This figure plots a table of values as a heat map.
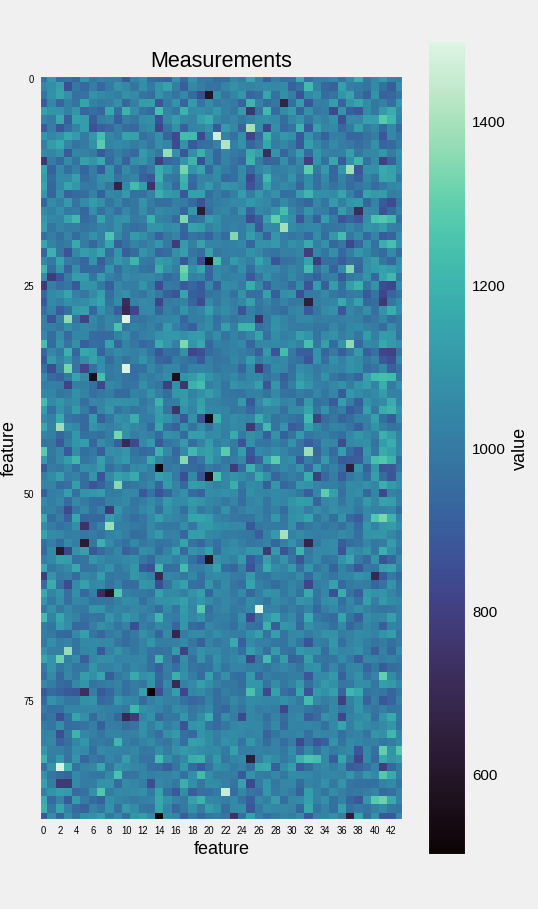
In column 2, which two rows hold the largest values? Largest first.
83, 42
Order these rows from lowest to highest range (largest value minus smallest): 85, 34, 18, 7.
34, 85, 18, 7
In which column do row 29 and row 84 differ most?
10
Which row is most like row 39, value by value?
65
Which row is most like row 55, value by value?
18
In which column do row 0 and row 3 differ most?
29
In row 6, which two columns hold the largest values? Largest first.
25, 31
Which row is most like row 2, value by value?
58
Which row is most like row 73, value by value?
67
